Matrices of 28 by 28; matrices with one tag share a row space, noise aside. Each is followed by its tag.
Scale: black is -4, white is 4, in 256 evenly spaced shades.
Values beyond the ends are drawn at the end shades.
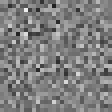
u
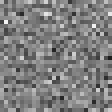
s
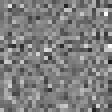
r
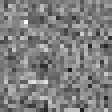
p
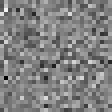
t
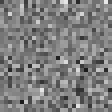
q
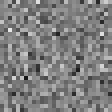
u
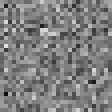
t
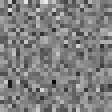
u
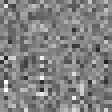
p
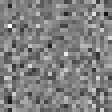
r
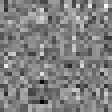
p
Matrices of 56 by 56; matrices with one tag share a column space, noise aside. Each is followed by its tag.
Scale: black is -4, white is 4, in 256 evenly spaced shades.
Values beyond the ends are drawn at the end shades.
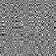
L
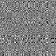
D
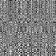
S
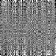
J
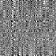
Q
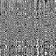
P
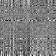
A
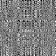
Q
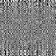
J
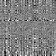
A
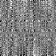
Q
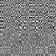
L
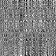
Q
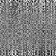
J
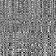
S
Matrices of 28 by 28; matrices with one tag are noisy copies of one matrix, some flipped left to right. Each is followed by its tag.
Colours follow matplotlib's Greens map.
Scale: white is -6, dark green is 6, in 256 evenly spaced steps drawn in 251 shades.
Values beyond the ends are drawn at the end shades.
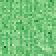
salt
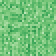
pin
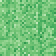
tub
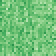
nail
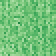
nail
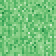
pin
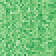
tub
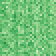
tub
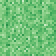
tub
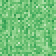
salt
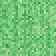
tub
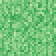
pin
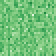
pin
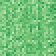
tub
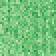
nail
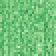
pin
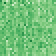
nail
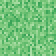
pin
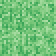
salt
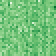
nail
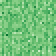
pin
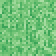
salt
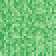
pin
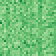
tub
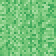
tub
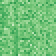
tub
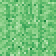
tub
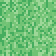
nail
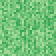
salt
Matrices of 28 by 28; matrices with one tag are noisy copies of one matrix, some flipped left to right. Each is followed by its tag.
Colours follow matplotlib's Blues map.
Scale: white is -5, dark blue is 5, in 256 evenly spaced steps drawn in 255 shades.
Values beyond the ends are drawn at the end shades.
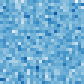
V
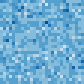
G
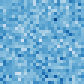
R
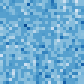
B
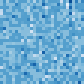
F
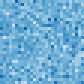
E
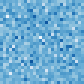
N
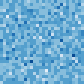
N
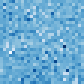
R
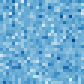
F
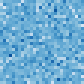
N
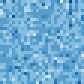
F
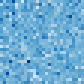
F
